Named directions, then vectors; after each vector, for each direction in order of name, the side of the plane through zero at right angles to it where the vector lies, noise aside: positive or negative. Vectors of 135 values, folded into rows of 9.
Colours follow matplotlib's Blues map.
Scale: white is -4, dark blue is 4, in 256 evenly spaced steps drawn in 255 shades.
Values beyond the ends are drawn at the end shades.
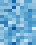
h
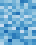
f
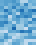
negative, positive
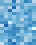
positive, positive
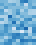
positive, negative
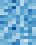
negative, positive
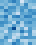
negative, positive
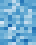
positive, negative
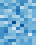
positive, negative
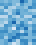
positive, negative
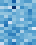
positive, positive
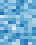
positive, negative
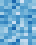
negative, positive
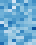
negative, negative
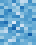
negative, positive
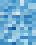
negative, positive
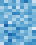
positive, positive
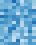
negative, positive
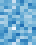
positive, negative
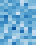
negative, positive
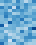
negative, negative
